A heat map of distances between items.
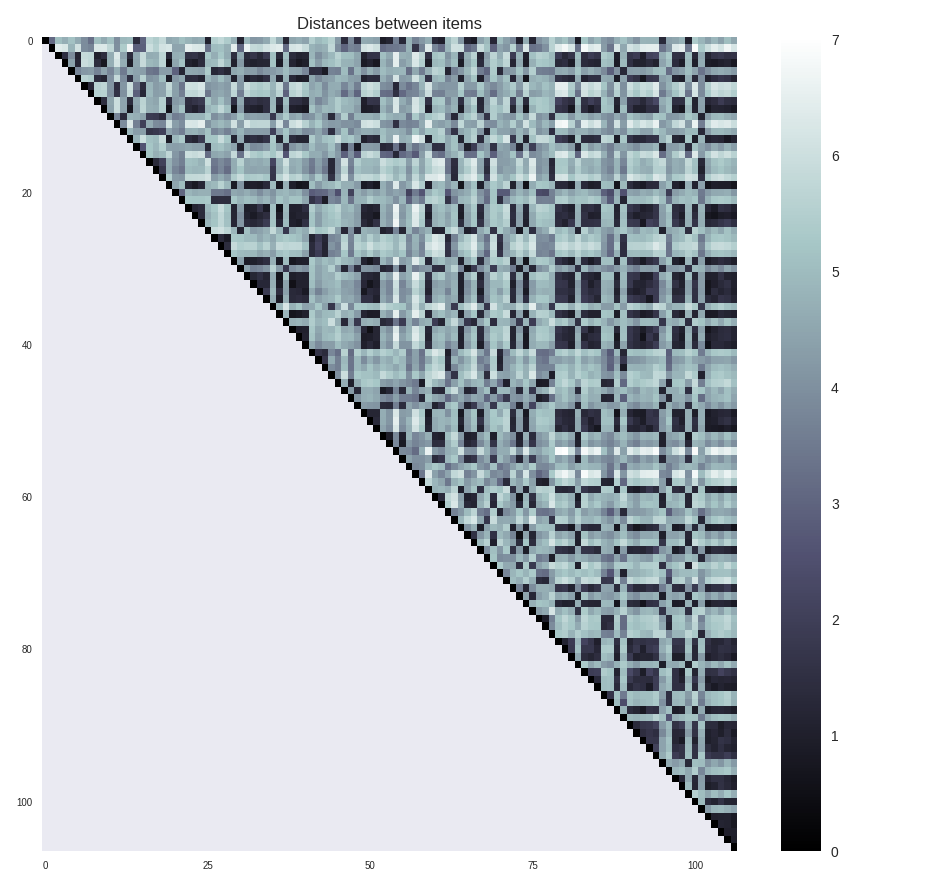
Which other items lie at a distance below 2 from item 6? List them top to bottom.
7, 11, 15, 54
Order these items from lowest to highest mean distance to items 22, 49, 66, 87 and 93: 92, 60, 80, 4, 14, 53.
92, 80, 53, 14, 60, 4
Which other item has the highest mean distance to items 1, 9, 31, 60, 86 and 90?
18
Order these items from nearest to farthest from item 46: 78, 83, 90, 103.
90, 103, 83, 78
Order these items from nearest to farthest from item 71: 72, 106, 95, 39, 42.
42, 95, 72, 106, 39
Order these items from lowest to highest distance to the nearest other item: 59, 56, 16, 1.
59, 16, 1, 56
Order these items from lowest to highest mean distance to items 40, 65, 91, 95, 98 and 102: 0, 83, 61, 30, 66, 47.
83, 30, 0, 61, 66, 47
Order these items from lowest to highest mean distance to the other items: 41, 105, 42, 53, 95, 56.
105, 53, 95, 42, 56, 41
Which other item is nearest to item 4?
43
